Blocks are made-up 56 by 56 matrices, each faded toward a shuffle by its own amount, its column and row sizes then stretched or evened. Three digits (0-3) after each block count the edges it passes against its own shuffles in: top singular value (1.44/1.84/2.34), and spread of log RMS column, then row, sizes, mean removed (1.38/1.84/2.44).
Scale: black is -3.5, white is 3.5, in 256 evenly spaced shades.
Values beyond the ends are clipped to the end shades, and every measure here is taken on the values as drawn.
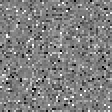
1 0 0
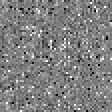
1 0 0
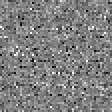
1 0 2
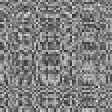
3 2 0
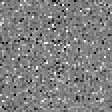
0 1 1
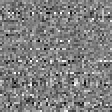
1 0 3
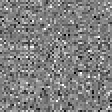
2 1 0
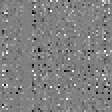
0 3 2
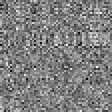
2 1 1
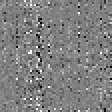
0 3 1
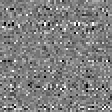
2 1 3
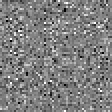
2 2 0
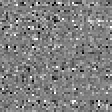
0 2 3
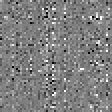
1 3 2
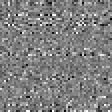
2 0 3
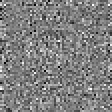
1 2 1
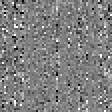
0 3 0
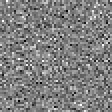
2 0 0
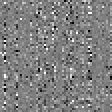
2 3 0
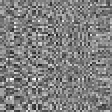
3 2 2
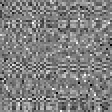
3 0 2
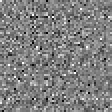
1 1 1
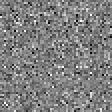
1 1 2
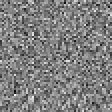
2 1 0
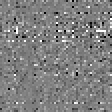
0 2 3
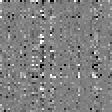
2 3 2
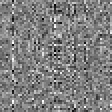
2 3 0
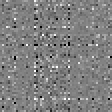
2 3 2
